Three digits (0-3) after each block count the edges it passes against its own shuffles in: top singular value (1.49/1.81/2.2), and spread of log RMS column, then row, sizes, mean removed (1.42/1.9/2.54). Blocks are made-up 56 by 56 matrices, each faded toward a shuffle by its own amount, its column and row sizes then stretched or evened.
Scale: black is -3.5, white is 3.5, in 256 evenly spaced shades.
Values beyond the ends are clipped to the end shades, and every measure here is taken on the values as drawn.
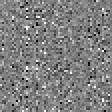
1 2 0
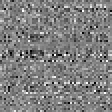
2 0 3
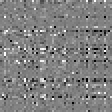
3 2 3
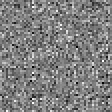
1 2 0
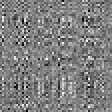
3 3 2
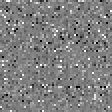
0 0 2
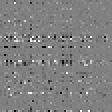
2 2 3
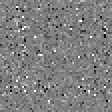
0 1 1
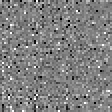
1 0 1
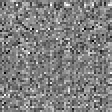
2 0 2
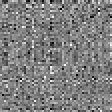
3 2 1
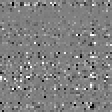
1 1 3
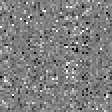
1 1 0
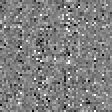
0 2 0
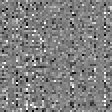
2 3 0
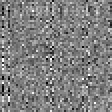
3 3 0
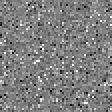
0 1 0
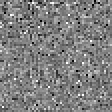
0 0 1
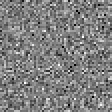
2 0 0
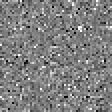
0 0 1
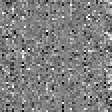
0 3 1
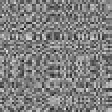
3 0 2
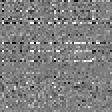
3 1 3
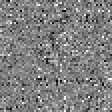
0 1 2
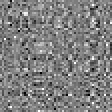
3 2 1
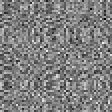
3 1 0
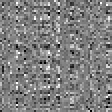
3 3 0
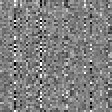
3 3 0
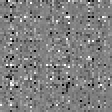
0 3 2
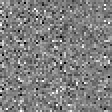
1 2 0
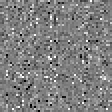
1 1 1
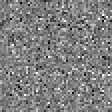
0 1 1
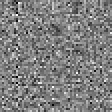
2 2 0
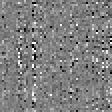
0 3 1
